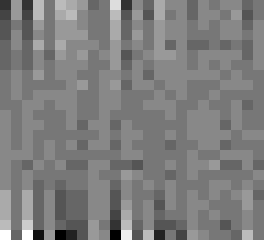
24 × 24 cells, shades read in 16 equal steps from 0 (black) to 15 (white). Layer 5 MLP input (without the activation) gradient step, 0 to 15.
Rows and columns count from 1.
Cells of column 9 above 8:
2
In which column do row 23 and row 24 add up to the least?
11
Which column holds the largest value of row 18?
12
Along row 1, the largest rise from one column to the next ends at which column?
4
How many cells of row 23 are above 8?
4
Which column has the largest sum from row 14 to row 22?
1
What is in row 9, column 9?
7
